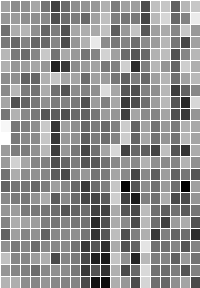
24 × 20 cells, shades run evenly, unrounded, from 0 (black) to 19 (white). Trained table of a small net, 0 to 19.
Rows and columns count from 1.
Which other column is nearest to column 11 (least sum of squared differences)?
10
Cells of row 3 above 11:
12
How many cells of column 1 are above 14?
3
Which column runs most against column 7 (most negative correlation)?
9
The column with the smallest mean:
14
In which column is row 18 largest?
15
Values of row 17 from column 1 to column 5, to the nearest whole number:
10 9 9 11 13
